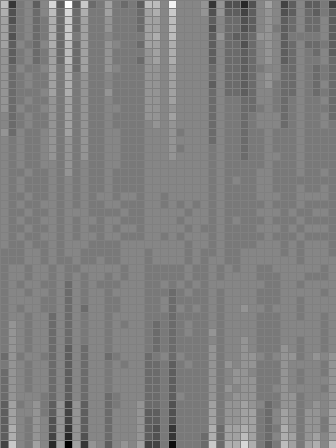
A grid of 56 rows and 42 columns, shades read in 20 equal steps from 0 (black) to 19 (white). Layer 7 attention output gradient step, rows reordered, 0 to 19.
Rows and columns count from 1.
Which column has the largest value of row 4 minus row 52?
9
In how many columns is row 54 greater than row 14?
19
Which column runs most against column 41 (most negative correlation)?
6
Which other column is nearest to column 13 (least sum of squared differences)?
17
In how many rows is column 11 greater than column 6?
27
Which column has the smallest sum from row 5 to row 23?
31
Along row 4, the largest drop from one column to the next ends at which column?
10
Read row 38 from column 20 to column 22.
9 10 8
